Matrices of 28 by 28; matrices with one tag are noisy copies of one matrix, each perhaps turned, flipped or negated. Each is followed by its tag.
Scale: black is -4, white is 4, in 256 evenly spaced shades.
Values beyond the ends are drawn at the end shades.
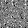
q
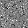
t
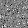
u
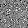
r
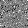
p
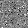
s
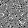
t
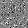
s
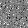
r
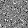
t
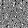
q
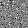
u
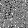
p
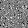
r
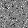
t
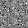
s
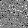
p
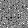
r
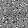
s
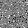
p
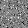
r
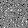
r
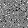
r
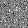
r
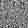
q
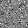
t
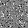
t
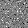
r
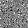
r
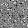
s
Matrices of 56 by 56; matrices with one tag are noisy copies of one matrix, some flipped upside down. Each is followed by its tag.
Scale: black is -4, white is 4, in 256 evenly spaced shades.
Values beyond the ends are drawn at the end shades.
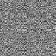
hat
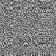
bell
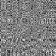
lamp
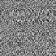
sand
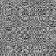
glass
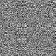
hat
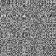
lamp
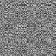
hat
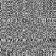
lamp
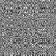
bell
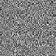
sand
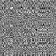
bell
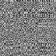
bell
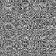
glass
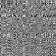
lamp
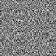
sand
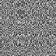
sand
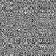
bell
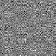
hat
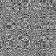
glass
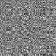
glass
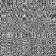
lamp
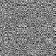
hat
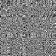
lamp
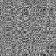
glass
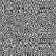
bell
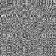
lamp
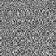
sand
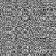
glass
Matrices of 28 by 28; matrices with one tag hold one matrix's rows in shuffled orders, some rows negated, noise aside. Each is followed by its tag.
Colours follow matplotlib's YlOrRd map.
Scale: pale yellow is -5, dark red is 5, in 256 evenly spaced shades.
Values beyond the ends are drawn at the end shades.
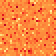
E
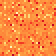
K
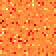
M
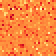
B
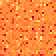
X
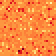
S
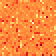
X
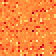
X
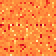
B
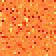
M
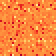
K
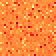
E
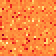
M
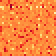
B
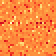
B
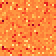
M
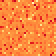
E
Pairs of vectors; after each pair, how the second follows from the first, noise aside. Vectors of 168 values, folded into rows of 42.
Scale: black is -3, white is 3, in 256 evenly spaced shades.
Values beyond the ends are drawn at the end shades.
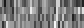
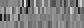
reversed, negated, partly zeroed.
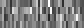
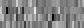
reversed, negated, partly zeroed.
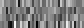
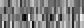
wrapped around.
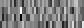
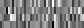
wrapped around, negated.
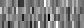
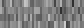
wrapped around, negated, shrunk.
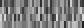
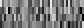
negated.
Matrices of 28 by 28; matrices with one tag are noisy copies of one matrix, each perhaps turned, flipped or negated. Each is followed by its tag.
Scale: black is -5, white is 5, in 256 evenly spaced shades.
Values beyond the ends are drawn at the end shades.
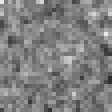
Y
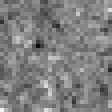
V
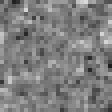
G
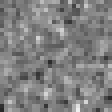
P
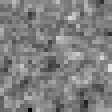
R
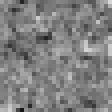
V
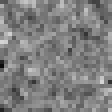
G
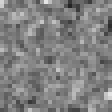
G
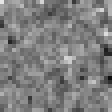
Y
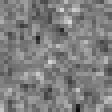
P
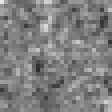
V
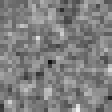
P
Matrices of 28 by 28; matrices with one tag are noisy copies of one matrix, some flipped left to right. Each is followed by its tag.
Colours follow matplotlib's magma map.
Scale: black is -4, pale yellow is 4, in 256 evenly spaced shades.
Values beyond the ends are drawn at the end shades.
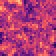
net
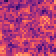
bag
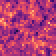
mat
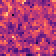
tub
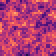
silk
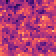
bag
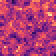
tub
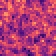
tub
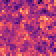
bag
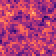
mat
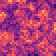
silk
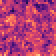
bag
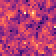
mat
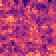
bag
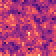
bag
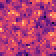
silk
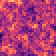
net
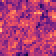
silk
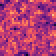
silk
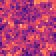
net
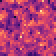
silk
